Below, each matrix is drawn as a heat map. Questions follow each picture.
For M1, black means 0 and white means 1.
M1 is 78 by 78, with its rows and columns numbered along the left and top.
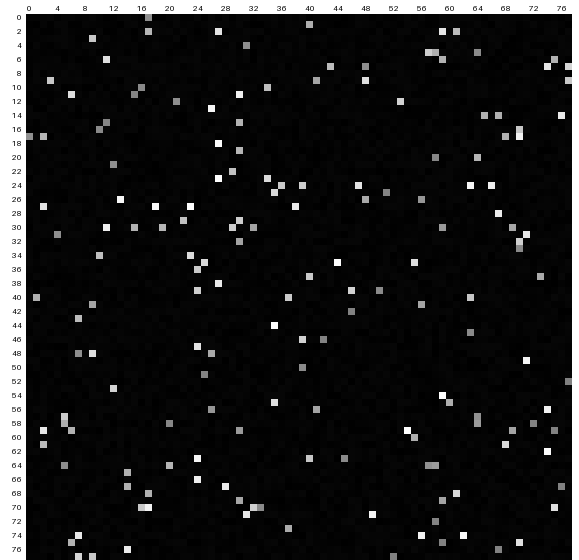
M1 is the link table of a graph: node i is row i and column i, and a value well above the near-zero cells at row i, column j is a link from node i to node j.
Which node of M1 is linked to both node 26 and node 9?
node 48
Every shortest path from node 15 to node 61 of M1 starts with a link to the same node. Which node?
node 30
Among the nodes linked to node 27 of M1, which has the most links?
node 2
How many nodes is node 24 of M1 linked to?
5
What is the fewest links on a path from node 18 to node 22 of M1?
6
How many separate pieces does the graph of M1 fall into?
9
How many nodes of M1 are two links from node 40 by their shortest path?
3
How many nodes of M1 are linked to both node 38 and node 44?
0
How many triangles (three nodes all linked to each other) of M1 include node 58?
2
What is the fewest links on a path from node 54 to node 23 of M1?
4
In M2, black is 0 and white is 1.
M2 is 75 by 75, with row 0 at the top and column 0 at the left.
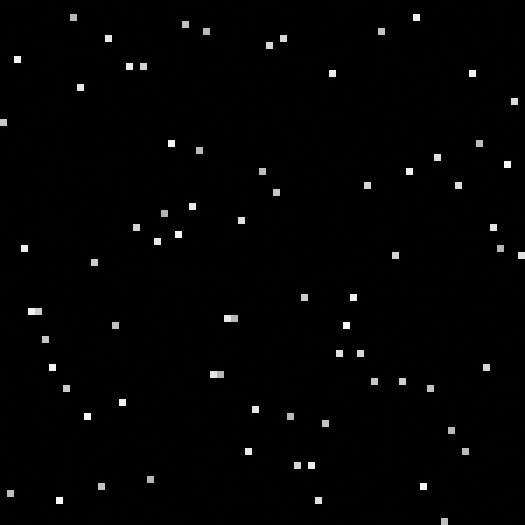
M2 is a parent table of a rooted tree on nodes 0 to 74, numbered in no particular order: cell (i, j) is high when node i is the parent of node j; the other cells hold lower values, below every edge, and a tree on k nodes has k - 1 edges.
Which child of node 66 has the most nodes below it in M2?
44
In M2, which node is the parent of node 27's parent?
4
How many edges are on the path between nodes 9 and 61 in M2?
2
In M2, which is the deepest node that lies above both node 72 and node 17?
54
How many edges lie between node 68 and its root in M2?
3
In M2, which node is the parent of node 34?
31
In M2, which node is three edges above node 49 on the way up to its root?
69
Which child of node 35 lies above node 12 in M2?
71
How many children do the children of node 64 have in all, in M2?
4
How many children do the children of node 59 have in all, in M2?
1
